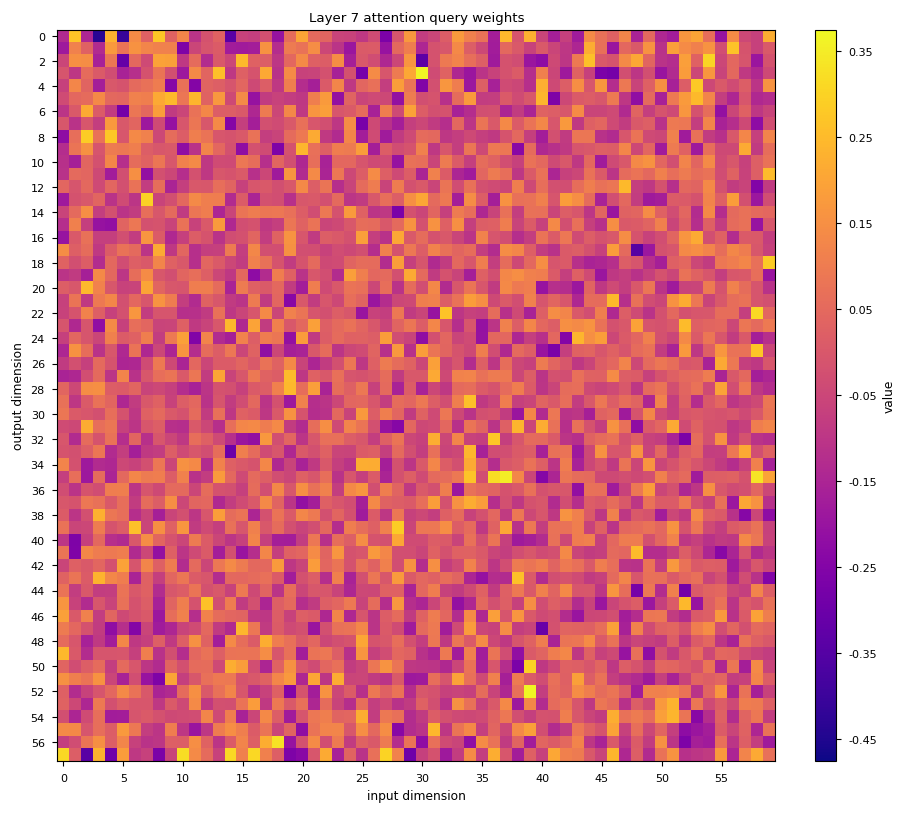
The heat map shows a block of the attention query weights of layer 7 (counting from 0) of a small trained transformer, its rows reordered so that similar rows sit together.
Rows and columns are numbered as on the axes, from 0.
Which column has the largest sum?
31
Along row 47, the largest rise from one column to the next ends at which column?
15
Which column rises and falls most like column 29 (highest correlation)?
8
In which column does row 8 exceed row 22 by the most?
4
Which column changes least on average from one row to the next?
12
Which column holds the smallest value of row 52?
19
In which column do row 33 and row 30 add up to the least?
14
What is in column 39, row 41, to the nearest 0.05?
0
